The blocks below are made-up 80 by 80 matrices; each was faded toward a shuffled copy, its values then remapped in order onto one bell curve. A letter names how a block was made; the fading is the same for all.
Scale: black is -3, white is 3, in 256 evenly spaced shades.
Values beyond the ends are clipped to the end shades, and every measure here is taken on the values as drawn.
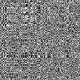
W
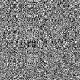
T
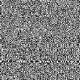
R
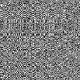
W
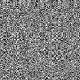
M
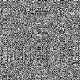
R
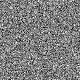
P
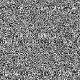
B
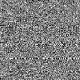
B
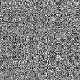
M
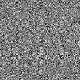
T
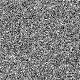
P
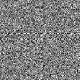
R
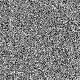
P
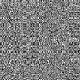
W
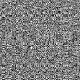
M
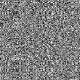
R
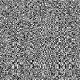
M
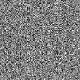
T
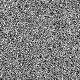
P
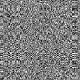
W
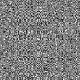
W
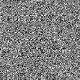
B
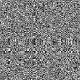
M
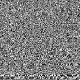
B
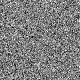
P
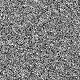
P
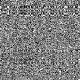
R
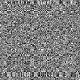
W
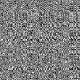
W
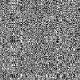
M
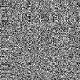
T
